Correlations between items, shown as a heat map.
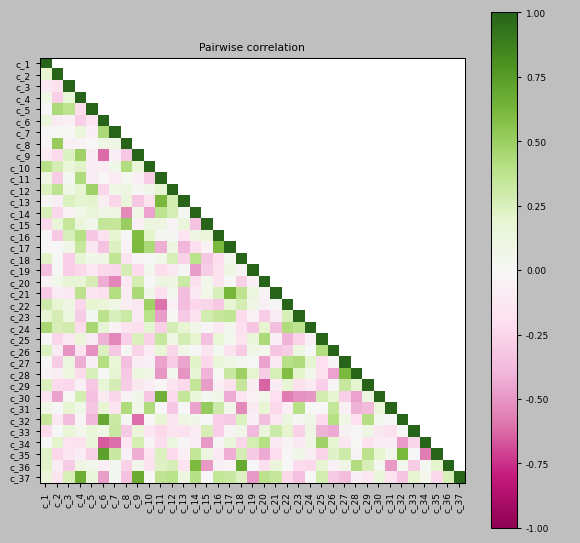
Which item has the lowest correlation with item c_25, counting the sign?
c_7
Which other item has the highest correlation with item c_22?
c_28
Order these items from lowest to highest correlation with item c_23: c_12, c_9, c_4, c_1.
c_4, c_9, c_12, c_1
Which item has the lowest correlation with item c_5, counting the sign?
c_26
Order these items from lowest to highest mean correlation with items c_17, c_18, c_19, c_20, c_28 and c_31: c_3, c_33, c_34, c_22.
c_33, c_3, c_34, c_22
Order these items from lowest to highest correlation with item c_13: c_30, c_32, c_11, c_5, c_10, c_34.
c_10, c_34, c_32, c_5, c_30, c_11
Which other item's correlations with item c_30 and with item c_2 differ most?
c_11
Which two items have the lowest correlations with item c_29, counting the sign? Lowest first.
c_20, c_15
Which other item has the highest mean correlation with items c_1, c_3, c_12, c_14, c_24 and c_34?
c_5
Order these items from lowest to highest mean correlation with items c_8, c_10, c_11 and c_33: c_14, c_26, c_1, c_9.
c_14, c_26, c_9, c_1
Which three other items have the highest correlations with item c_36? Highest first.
c_18, c_14, c_28
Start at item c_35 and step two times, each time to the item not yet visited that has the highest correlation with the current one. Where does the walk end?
c_32
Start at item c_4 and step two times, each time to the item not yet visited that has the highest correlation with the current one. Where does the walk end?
c_9
